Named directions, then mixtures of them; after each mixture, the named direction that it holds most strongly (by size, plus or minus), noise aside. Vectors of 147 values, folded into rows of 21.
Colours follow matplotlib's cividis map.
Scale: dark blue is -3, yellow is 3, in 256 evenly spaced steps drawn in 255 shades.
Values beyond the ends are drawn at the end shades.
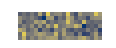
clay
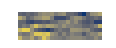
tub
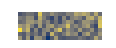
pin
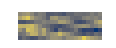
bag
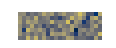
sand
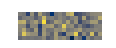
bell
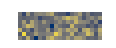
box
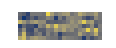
bag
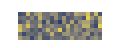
pin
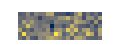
box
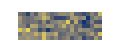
tub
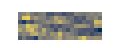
bag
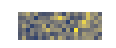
sand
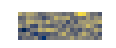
tub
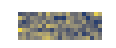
clay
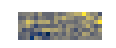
tub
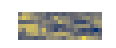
bag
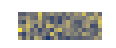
pin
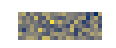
sand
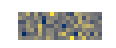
bell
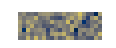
sand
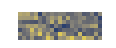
pin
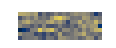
tub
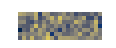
pin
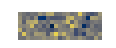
sand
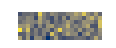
pin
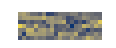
bag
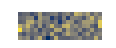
pin
